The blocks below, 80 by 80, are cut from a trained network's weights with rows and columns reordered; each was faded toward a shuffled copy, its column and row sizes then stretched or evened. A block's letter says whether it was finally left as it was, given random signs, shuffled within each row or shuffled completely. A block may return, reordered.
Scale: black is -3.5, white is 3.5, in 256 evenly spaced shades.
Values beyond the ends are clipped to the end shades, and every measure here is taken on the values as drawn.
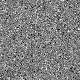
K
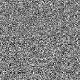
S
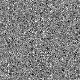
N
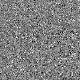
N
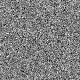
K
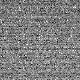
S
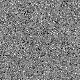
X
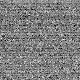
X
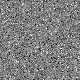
K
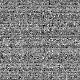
S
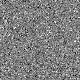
X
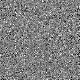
N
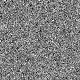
K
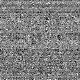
S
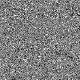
N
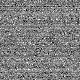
X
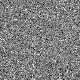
X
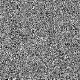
N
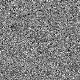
X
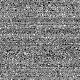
X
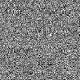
S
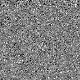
X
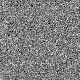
X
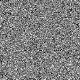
N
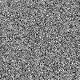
X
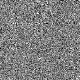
N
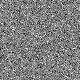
K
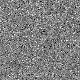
X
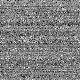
X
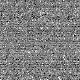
S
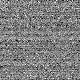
X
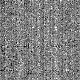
S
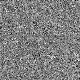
X
